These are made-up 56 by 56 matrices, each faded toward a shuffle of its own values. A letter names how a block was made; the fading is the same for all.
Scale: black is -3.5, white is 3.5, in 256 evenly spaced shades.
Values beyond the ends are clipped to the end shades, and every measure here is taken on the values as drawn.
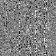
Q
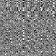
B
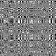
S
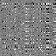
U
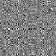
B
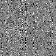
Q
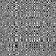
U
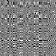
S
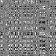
U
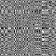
S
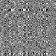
B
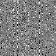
Q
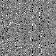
Q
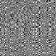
B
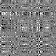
U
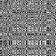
S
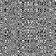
B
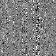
Q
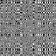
S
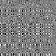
S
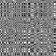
S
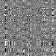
B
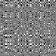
U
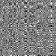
B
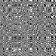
U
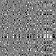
U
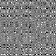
U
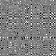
S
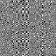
B
